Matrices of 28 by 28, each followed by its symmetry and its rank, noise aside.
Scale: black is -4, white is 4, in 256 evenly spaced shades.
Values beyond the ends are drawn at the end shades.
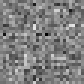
no symmetry, rank five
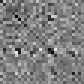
symmetric, rank four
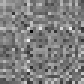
symmetric, rank three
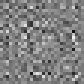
symmetric, rank three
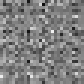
no symmetry, rank five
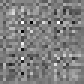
symmetric, rank three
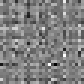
antisymmetric, rank four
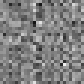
no symmetry, rank three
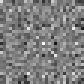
symmetric, rank four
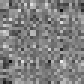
symmetric, rank three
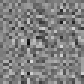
no symmetry, rank five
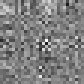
no symmetry, rank five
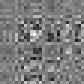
symmetric, rank three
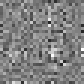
no symmetry, rank four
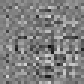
no symmetry, rank four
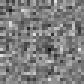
symmetric, rank five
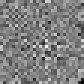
symmetric, rank five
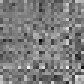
symmetric, rank three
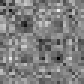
symmetric, rank three
